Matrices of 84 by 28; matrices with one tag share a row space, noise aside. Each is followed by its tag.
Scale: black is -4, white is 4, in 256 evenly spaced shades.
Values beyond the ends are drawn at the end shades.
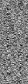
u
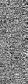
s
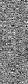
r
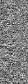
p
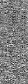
p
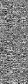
p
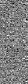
s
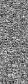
p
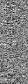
p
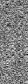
u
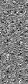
u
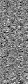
u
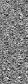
u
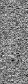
r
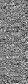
s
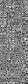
s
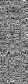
s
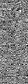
r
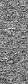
p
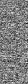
r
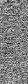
p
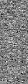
p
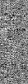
p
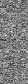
p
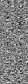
u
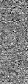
r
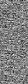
p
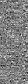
s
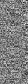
s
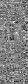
s
